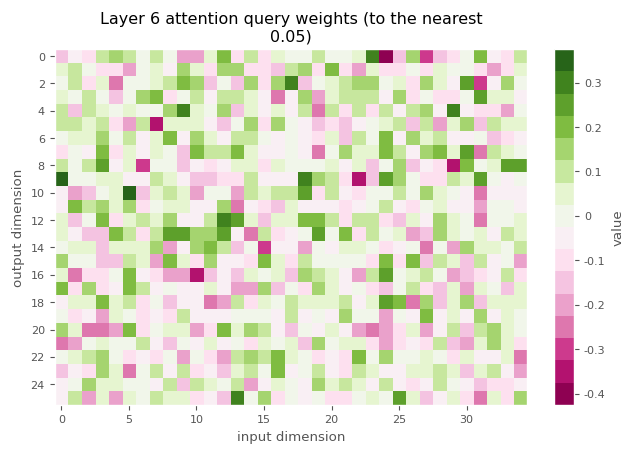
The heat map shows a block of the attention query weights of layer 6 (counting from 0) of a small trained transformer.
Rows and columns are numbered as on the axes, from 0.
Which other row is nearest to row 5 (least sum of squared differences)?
22
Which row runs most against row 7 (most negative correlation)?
17
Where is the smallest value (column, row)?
24, 0
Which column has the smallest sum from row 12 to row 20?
3
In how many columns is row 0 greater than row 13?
11
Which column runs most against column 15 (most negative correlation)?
30
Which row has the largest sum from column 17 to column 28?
2
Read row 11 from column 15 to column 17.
-0.1 -0.15 0.05
